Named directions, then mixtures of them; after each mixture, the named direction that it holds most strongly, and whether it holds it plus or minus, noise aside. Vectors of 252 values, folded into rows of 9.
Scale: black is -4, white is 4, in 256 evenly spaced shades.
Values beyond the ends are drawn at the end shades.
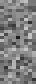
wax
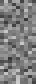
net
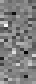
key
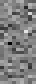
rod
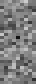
wax, plus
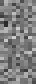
net, plus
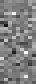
key, minus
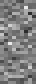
rod, minus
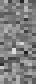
net, plus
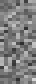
wax, minus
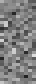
key, plus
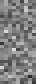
net, plus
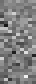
key, minus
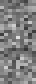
wax, minus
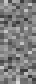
net, plus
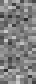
net, plus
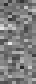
rod, minus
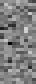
rod, plus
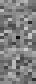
wax, plus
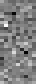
key, plus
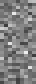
rod, minus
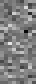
rod, minus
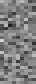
wax, plus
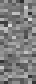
rod, minus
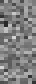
net, plus
